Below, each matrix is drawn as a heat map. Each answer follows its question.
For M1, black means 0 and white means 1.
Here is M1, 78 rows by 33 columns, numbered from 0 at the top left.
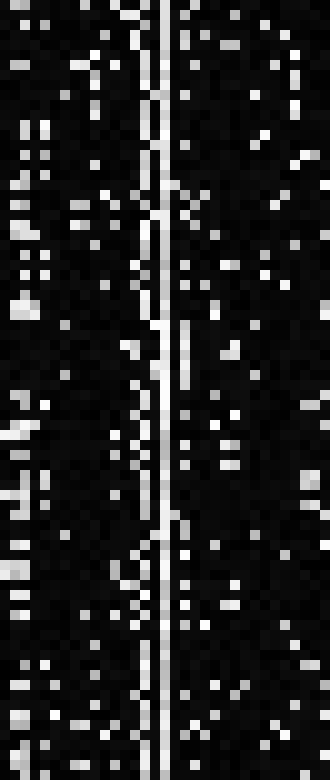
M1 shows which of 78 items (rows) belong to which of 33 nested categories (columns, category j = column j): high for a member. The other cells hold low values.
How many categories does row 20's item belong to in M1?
9
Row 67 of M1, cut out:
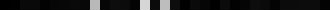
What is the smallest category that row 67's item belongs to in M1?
9
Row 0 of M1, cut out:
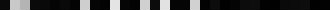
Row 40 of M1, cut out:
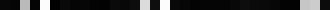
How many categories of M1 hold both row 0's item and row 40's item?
3
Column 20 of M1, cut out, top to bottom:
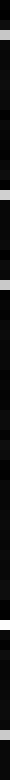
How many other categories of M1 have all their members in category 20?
1
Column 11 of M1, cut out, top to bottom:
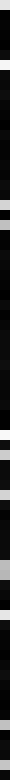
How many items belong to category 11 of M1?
12
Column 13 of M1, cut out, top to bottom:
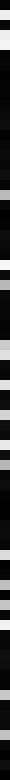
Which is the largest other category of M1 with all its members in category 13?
23
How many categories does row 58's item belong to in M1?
5
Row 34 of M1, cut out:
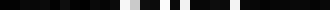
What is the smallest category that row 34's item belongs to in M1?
12
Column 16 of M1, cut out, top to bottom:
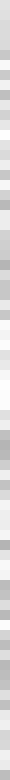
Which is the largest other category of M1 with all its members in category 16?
14
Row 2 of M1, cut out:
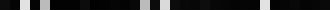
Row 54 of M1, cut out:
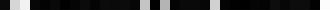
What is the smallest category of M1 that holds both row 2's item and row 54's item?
2
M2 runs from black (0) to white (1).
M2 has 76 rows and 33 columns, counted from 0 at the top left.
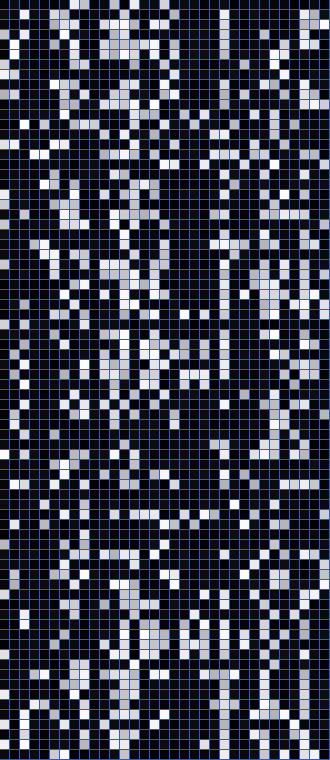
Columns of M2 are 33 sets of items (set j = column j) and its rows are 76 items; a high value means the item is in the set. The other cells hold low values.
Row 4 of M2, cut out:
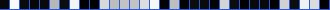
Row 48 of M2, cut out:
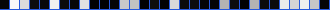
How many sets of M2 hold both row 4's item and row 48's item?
9
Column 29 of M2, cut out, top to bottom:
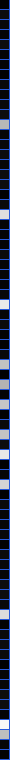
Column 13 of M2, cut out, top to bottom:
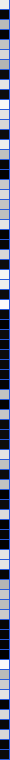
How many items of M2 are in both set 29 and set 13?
7
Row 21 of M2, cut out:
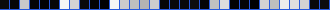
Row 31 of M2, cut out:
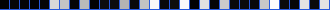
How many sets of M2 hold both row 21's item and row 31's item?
8
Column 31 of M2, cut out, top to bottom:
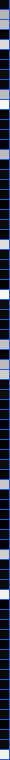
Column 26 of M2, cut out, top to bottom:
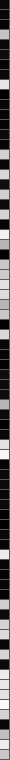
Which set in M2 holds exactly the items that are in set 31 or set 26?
30
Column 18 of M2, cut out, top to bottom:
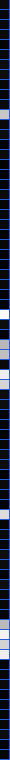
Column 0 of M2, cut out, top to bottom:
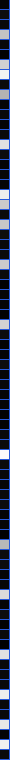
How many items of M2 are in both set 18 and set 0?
1
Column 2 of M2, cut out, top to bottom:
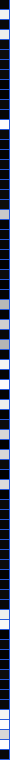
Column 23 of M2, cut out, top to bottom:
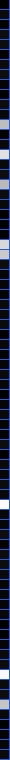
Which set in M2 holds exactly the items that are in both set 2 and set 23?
9
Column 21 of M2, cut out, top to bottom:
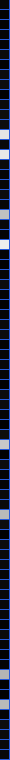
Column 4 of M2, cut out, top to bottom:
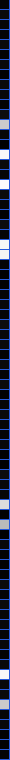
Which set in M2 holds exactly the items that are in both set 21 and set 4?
3
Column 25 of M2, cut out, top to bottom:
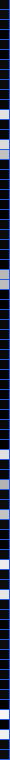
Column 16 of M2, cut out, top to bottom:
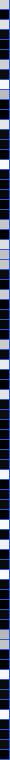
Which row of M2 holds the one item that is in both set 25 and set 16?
71
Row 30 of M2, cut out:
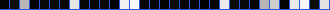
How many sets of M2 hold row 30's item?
10
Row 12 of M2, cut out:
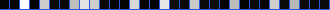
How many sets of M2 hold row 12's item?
11
